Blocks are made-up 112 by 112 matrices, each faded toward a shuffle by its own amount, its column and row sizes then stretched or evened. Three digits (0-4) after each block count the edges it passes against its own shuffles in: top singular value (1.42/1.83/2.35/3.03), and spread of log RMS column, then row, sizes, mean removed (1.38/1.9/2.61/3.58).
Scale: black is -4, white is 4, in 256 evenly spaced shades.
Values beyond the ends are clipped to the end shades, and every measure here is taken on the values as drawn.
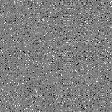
3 0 1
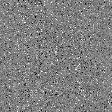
1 2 0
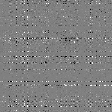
3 3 4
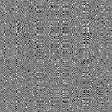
4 3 1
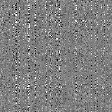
3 4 2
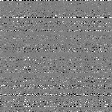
3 1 4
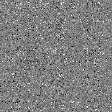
1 2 2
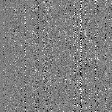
1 4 0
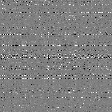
3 1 4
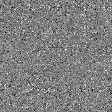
0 0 2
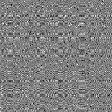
4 0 3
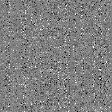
1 3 1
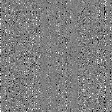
1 4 1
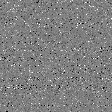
0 0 2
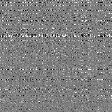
3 2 4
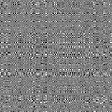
4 2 4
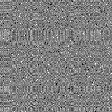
4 0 0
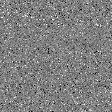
0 0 2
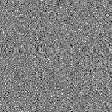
3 1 0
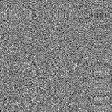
3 1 0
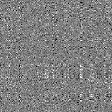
3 2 2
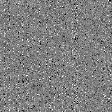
0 3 0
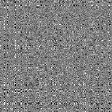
3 3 3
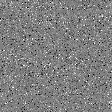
0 0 1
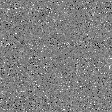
0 0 2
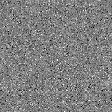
2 0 1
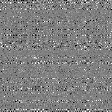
3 1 4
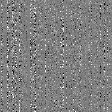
1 4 1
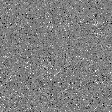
0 1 1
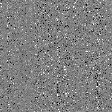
0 3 0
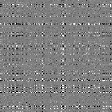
4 3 4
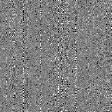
2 4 1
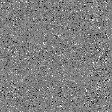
1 2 2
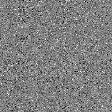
2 1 1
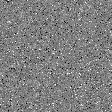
1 0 0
